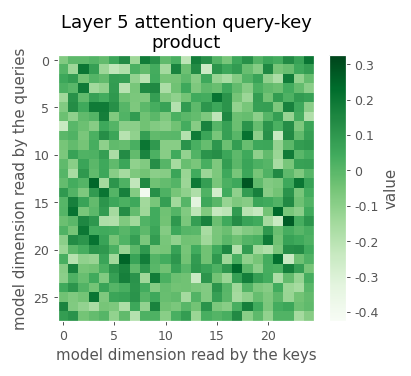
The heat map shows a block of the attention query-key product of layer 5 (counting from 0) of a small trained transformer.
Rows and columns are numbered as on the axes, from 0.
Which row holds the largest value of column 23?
13
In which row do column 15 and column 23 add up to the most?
4
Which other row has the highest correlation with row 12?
1
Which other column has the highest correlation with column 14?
22
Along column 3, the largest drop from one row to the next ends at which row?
26
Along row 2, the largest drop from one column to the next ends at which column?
23
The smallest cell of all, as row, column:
14, 8
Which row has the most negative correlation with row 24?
17
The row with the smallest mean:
16
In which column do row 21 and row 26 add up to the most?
21
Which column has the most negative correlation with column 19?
11
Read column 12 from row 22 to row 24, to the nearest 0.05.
0 -0.05 -0.05
